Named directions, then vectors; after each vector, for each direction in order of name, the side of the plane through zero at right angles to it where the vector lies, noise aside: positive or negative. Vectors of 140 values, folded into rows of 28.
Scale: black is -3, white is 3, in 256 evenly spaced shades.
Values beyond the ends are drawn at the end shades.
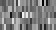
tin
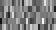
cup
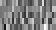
negative, negative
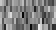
negative, negative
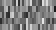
positive, negative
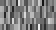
negative, positive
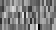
positive, positive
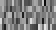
negative, negative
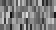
negative, positive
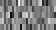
negative, positive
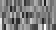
negative, negative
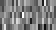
positive, positive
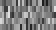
negative, positive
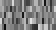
negative, negative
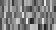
positive, positive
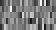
positive, positive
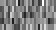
positive, negative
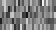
positive, negative
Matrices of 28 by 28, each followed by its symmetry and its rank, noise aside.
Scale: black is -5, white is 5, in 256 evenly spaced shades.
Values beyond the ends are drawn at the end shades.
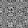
no symmetry, rank three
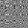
antisymmetric, rank two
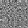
no symmetry, rank three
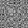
symmetric, rank three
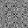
symmetric, rank three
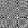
symmetric, rank two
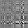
antisymmetric, rank two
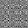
no symmetry, rank two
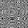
no symmetry, rank three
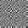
symmetric, rank two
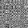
no symmetry, rank four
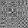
symmetric, rank three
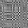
antisymmetric, rank two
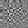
antisymmetric, rank two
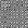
symmetric, rank three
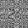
no symmetry, rank three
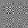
no symmetry, rank two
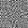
antisymmetric, rank four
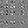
antisymmetric, rank two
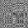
no symmetry, rank two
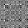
symmetric, rank two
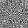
no symmetry, rank four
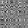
no symmetry, rank two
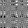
antisymmetric, rank two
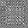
symmetric, rank three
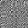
symmetric, rank three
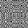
antisymmetric, rank two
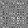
no symmetry, rank two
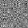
antisymmetric, rank four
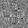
antisymmetric, rank four
